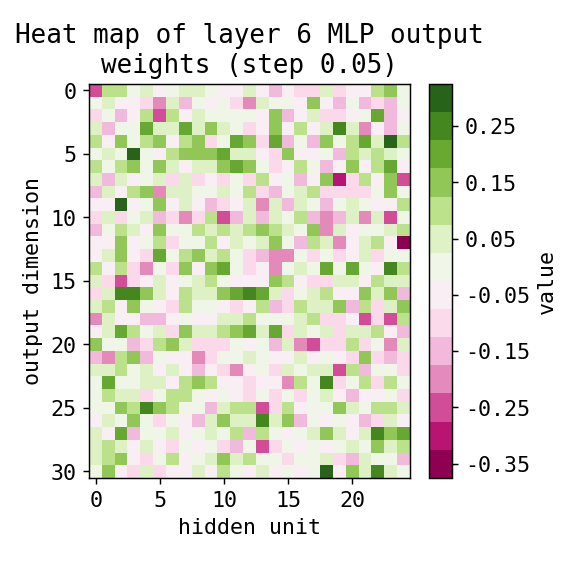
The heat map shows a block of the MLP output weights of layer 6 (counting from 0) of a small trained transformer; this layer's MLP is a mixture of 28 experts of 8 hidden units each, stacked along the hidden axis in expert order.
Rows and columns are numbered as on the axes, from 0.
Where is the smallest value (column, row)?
24, 12
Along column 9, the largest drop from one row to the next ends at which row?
4
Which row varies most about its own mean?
14
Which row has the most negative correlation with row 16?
15
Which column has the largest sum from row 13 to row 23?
7
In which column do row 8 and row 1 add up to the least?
5
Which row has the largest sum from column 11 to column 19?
16
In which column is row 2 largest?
22
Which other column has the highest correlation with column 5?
2
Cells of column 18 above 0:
15
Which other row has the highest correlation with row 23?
13
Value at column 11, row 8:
0
